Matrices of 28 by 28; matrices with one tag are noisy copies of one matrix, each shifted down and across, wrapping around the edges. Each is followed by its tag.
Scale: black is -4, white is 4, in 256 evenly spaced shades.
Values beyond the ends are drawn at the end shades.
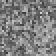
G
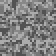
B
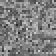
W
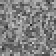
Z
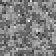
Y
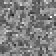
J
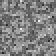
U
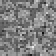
B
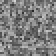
Z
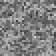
W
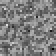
U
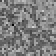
G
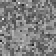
G
